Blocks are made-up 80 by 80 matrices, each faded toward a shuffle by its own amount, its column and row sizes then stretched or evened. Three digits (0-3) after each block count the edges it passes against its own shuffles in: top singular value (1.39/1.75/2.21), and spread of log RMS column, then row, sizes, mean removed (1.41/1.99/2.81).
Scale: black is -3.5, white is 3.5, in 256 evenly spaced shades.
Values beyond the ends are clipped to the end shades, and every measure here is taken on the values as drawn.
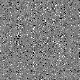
0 2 1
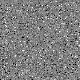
1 0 1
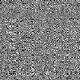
2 1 2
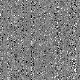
1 3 0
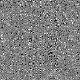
2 2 1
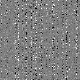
1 3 1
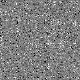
1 1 1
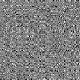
3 1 2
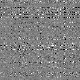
1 2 3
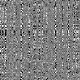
3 3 1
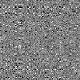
3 1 2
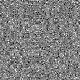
2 0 0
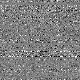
1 0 3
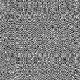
3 0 0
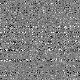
1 1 3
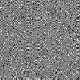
3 1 0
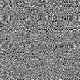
3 0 2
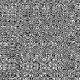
3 0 2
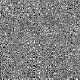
2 2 2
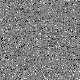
0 0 2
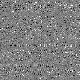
2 0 2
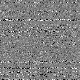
1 0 3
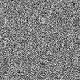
2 0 0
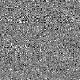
2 1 2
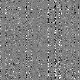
1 3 2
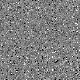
1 2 1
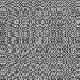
3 0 2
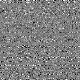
2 0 3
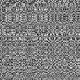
3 0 3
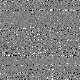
0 0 3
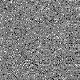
2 0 1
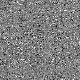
0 0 2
